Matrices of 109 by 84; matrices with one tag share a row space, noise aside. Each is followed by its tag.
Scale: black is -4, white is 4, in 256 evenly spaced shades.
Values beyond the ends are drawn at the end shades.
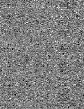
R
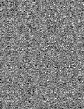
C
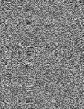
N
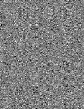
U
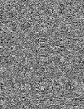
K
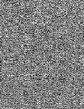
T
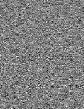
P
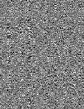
C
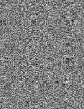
U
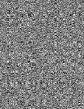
C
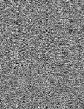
P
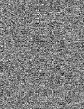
K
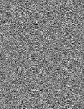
U
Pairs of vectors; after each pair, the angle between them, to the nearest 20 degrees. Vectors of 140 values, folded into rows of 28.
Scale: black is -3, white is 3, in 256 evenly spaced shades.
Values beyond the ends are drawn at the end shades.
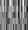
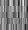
20 degrees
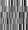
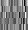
40 degrees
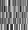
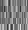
20 degrees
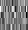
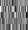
20 degrees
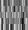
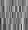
140 degrees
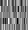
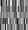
40 degrees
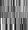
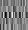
80 degrees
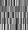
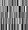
120 degrees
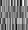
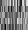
40 degrees
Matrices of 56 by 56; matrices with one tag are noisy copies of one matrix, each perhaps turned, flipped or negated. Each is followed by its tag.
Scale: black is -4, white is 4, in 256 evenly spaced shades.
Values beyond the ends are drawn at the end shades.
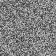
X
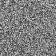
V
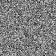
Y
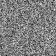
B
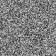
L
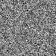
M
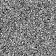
L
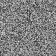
Y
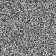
L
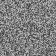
V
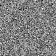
L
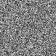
V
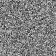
B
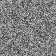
B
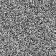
V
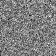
V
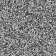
M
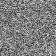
V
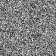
B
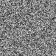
M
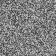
X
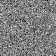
Y
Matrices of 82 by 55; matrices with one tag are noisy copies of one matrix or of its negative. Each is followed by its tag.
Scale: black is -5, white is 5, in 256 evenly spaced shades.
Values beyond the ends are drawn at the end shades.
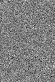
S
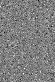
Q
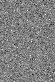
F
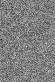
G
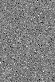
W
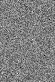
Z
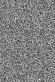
W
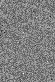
Q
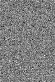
Z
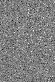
F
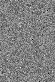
Z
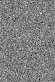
W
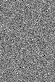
Z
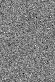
Q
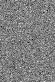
Z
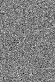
Q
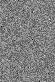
Z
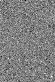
S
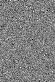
Z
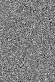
Z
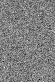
W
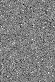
Z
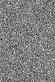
G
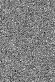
F
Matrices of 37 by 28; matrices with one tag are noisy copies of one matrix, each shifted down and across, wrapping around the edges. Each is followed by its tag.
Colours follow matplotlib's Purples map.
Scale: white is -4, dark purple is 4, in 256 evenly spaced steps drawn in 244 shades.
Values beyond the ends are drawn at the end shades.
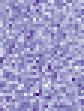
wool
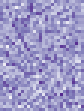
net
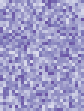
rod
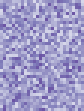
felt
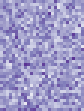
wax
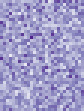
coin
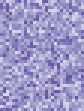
net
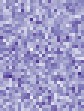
rod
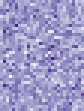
net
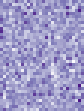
wax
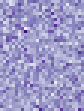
rod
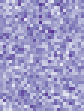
wool
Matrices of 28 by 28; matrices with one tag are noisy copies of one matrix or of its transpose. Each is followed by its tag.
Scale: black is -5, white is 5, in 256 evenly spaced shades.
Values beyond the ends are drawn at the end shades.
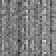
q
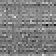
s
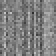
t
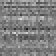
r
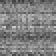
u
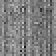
s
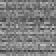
q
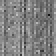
s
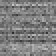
t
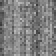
u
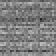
q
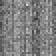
u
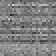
t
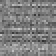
t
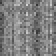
u
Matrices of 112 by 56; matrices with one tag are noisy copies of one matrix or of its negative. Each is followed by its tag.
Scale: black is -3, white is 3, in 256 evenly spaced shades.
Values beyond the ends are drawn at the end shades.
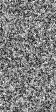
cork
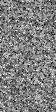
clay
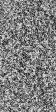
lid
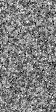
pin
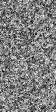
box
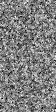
box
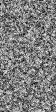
cork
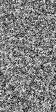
cork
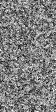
box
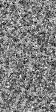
pin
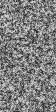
cork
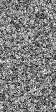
box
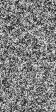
pin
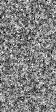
box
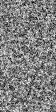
cork
